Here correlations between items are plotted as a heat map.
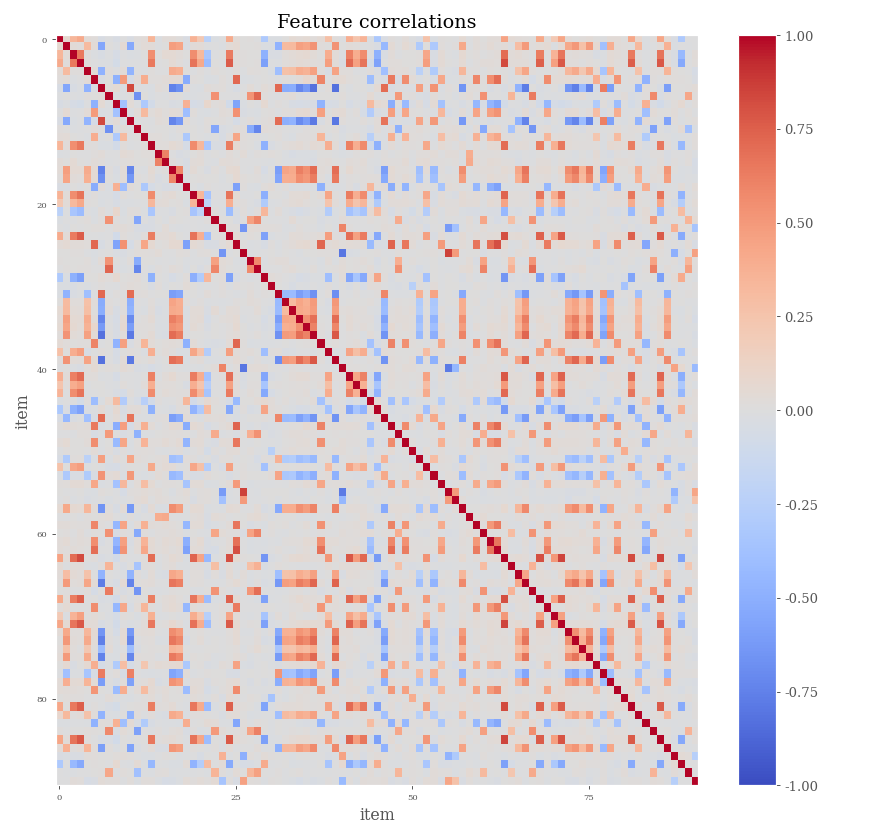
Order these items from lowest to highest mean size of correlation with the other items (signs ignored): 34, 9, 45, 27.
27, 9, 45, 34
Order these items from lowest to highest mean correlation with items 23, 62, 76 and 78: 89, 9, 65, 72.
89, 65, 72, 9
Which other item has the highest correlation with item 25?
62
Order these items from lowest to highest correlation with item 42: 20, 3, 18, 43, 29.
29, 18, 20, 43, 3
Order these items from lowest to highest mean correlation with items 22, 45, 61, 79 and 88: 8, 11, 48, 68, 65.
68, 8, 11, 65, 48
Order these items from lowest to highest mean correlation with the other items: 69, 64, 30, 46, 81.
46, 30, 64, 69, 81
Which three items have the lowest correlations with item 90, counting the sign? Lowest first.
40, 23, 87
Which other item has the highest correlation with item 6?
10
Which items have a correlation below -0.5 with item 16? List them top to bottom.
6, 10, 31, 46, 77
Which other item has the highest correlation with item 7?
28
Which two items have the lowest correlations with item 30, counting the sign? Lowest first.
80, 50
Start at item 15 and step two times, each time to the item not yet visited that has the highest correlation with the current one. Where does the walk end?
58
